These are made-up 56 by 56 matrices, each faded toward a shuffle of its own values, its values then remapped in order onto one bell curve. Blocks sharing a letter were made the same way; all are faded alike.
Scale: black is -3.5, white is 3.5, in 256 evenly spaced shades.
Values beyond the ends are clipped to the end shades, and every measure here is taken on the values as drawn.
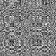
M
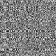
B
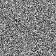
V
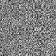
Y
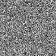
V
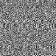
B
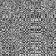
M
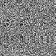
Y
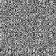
Y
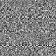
B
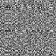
B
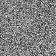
V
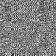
Y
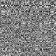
B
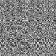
B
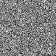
V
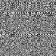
B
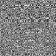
B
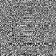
B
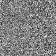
V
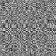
M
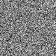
V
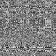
B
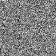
V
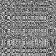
M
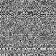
B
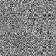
Y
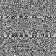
B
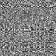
B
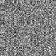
Y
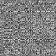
B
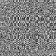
M
